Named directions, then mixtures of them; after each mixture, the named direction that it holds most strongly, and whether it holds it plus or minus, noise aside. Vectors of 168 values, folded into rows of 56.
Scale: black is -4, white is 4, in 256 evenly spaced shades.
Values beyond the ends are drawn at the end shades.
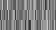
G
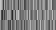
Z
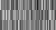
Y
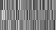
Z, minus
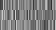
Z, minus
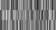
Y, plus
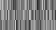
G, plus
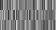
G, minus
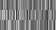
G, minus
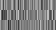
Z, plus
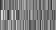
Z, minus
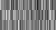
Y, plus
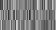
G, minus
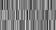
G, minus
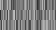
G, plus
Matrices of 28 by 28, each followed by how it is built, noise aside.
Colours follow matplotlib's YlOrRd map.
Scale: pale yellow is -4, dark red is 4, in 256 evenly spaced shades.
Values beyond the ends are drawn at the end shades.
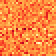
uneven rows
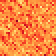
Toeplitz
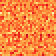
repeating columns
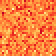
repeating columns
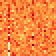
uneven columns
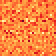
uneven rows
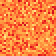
noise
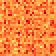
blocks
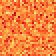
repeating columns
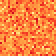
noise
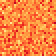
noise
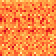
repeating columns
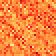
Toeplitz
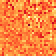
upper triangular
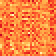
blocks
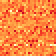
uneven rows
